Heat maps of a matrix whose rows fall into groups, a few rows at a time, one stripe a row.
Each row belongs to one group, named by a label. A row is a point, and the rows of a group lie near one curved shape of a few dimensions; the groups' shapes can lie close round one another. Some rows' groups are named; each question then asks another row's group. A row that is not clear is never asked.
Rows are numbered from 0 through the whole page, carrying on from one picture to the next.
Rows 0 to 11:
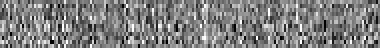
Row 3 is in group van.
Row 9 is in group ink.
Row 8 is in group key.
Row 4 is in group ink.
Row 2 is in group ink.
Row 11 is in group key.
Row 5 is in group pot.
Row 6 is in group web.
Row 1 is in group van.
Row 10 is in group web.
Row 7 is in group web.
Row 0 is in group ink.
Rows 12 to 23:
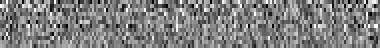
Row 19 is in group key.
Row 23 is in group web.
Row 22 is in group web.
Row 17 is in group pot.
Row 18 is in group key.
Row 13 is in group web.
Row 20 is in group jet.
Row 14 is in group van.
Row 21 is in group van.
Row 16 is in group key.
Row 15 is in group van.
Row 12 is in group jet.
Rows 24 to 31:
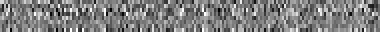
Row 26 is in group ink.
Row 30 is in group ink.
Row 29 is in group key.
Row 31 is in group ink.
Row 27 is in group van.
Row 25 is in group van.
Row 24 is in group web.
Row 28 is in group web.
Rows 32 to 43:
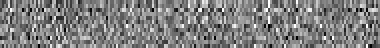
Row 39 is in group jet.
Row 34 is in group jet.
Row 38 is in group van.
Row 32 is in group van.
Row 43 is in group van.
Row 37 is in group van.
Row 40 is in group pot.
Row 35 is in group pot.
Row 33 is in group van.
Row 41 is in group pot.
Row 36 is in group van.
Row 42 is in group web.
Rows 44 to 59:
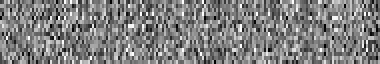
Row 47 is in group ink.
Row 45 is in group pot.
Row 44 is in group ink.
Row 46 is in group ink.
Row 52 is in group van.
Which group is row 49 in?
web
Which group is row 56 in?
van
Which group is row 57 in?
web
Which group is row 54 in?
key
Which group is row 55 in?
pot
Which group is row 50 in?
web
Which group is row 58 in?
ink
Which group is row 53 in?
jet
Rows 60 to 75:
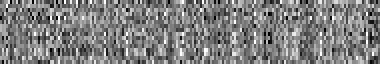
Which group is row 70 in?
van
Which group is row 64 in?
pot
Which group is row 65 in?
van
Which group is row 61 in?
jet
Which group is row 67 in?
pot
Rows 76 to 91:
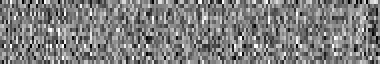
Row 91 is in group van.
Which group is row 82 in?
web
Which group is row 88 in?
pot
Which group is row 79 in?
ink
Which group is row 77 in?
pot
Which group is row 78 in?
ink
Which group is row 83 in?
key
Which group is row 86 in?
ink
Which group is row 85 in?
pot
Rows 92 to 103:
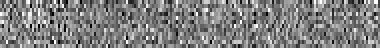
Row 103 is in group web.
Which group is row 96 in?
key
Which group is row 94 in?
van
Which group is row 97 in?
web
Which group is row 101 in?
ink
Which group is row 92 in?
key
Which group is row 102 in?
jet
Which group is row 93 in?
key
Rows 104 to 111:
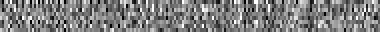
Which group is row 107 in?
pot
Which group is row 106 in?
ink
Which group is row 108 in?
web
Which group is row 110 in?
ink
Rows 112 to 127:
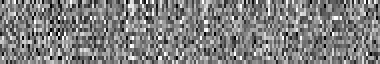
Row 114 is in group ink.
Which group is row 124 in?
pot
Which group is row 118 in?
pot
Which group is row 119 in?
van
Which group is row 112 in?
ink
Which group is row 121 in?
web
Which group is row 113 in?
web
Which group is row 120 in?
pot
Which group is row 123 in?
web
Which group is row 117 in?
van
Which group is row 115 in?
ink
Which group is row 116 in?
pot
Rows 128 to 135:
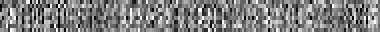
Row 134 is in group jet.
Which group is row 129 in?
pot
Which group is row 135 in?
jet
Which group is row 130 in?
jet
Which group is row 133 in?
jet
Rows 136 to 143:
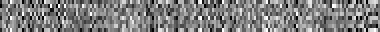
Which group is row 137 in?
pot
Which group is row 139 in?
ink
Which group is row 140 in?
jet
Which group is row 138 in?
jet
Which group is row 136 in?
jet
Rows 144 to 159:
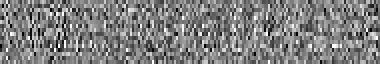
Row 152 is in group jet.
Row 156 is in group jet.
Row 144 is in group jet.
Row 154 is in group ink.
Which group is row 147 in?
key
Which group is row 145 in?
van
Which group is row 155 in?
pot
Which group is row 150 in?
ink
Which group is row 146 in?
web
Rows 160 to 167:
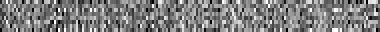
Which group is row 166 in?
ink
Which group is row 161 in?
ink
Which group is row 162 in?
pot
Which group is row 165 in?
jet
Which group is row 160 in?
jet
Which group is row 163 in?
key
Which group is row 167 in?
pot
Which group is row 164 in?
van
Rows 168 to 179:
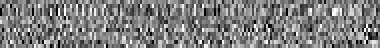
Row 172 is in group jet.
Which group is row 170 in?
pot
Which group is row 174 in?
van
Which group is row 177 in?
van
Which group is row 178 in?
jet
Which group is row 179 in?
van
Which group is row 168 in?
pot
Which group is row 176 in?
ink
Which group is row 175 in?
ink
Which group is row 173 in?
web
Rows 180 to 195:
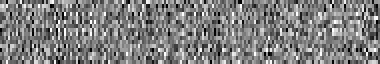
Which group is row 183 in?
ink
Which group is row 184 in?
key
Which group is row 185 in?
pot
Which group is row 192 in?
jet
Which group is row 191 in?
jet
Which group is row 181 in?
web
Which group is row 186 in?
pot
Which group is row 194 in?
ink
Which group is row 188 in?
ink
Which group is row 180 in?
web
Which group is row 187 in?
pot
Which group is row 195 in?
jet
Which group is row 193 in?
van
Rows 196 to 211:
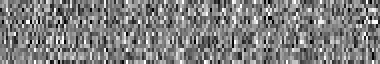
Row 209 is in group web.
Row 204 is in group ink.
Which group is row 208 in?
van
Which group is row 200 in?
van
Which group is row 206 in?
key
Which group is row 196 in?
van
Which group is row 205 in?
key
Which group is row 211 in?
van
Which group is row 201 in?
key
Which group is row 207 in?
pot
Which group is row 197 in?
web
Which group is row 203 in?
key
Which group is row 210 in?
web
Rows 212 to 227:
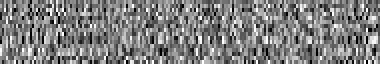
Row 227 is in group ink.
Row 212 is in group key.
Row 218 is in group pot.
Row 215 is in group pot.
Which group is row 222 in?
jet
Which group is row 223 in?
jet
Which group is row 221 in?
jet
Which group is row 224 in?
web
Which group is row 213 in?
ink
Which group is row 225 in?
web
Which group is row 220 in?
key
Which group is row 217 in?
jet
